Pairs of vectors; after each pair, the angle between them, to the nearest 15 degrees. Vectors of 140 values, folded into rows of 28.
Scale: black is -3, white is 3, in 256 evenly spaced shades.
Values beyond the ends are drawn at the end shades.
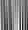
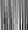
15 degrees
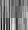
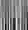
135 degrees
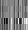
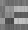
90 degrees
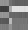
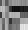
135 degrees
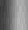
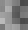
135 degrees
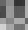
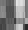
135 degrees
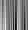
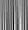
60 degrees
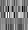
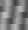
90 degrees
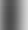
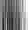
30 degrees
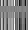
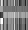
45 degrees
